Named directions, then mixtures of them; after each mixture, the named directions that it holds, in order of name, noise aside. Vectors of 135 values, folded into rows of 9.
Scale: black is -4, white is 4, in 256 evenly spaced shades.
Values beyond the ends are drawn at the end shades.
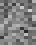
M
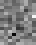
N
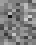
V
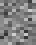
M, V.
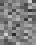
M, V.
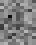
M, N, V.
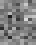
N, V.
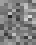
V.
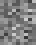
M, V.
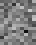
M.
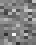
M, N, V.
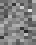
M.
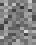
M.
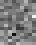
N.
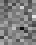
M, N.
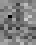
M, N, V.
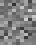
M, N, V.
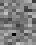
M, N, V.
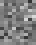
M, N, V.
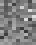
M, N, V.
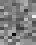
N.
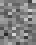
M, V.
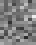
M, N, V.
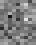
N, V.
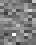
M, N, V.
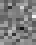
M, N.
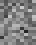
M.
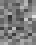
N, V.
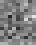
N, V.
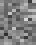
M, N, V.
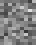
M, V.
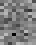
M, N, V.
